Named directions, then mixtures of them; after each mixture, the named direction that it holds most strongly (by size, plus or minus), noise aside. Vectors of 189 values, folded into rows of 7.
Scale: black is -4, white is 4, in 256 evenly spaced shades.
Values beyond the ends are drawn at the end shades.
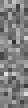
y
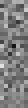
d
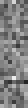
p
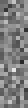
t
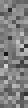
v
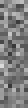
d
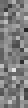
t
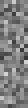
t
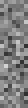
v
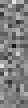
d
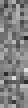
p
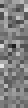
d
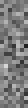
v
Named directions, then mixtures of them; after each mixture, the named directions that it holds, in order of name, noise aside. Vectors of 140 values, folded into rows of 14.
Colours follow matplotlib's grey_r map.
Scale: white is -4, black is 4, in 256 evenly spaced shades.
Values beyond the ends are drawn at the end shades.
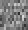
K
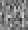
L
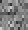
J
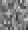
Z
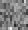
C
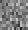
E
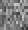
E, K, Z.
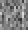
L.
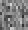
C, J, L.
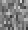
Z.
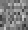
K.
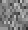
J, K, Z.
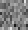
C.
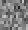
C, L, Z.
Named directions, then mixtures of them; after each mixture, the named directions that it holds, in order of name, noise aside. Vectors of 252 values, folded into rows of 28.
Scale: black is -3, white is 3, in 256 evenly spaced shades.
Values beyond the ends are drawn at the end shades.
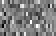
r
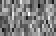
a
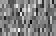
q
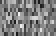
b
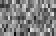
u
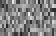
b, u.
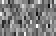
q, r.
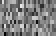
b, r.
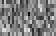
a, b, u.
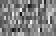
a, b, q.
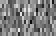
q.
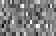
r.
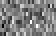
r.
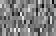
q, u.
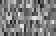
b.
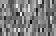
q.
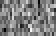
a, u.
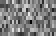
b, q, u.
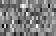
b, r, u.
